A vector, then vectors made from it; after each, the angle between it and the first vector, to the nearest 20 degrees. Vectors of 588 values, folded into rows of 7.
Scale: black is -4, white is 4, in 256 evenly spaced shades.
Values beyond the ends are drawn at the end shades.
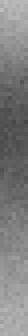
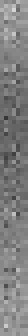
40 degrees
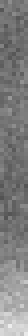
60 degrees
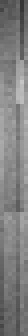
140 degrees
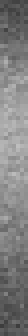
160 degrees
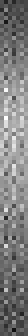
140 degrees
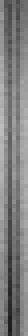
120 degrees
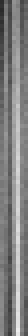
100 degrees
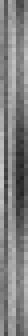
80 degrees
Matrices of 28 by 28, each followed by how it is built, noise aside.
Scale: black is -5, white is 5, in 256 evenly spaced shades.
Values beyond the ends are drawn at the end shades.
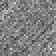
Hankel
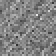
Hankel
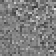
upper triangular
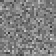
noise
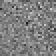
upper triangular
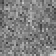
smooth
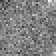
smooth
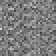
repeating rows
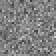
noise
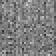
blocks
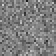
noise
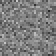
repeating rows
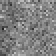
smooth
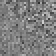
upper triangular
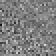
lower triangular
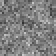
smooth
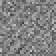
Hankel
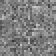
blocks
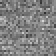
blocks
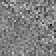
upper triangular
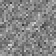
Hankel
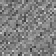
Hankel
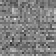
blocks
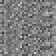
repeating rows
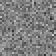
noise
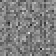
blocks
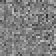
upper triangular
